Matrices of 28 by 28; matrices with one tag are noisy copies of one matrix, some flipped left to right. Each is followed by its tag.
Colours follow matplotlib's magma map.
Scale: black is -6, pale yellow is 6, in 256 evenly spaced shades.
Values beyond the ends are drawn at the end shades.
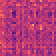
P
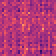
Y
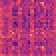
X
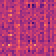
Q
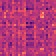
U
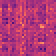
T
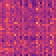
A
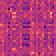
U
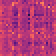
X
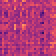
P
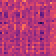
P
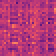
T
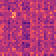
U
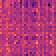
A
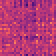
A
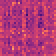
X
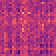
Y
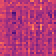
P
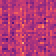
T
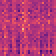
Y
